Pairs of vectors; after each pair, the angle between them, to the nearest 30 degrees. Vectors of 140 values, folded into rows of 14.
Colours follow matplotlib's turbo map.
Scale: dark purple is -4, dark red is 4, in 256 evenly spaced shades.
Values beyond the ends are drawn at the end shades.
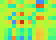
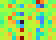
150 degrees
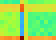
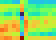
60 degrees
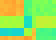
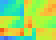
150 degrees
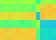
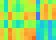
30 degrees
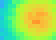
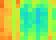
150 degrees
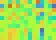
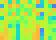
30 degrees
